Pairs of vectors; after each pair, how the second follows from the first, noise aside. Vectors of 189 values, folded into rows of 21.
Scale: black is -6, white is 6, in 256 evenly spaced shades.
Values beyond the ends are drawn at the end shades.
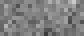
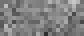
copied.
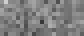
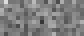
copied.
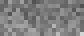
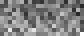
scaled up.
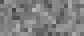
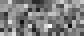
reversed, scaled up.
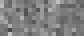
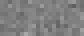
reversed, shrunk.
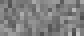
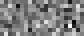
wrapped around, negated, scaled up.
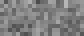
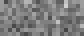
copied.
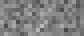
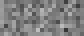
copied.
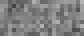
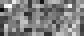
reversed, negated, scaled up.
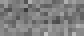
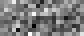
wrapped around, negated, scaled up.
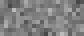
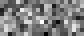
wrapped around, negated, scaled up.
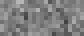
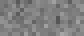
reversed, shrunk.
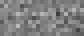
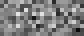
scaled up.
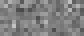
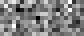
scaled up.
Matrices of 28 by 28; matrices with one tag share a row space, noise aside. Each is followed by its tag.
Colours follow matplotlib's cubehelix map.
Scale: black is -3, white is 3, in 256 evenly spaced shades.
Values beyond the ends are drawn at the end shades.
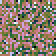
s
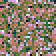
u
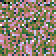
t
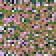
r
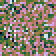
r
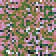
u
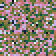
r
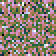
t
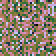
s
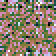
u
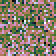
t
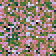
u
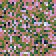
r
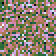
t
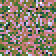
u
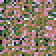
r
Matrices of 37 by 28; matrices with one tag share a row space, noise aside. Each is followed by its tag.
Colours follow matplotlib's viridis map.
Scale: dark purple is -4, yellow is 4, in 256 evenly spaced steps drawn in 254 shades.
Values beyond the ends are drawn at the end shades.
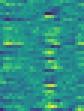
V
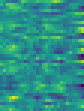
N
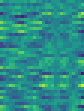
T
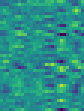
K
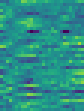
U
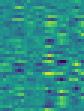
K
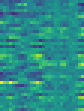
T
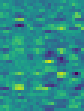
K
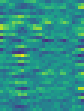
T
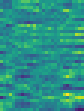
U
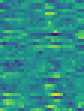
V
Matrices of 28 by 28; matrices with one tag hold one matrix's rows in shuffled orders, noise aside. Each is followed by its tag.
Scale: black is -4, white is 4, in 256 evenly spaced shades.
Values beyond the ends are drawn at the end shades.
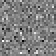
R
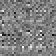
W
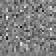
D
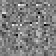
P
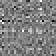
W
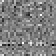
W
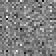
D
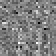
P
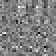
P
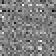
W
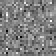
D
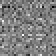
W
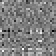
W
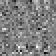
P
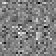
P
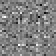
P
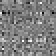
W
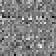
W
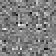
P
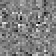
P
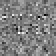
P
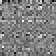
W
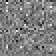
D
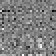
W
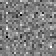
D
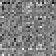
W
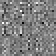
R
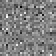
D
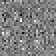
R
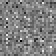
D
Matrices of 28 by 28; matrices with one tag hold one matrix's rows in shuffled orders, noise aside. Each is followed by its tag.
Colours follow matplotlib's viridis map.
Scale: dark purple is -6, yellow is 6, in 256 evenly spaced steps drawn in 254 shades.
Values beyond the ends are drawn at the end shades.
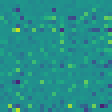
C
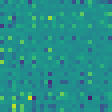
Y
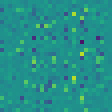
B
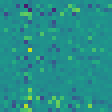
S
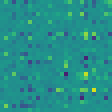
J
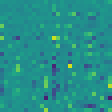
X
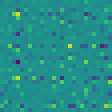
C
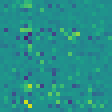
S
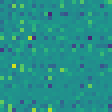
Y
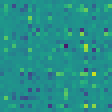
J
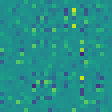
B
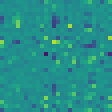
X
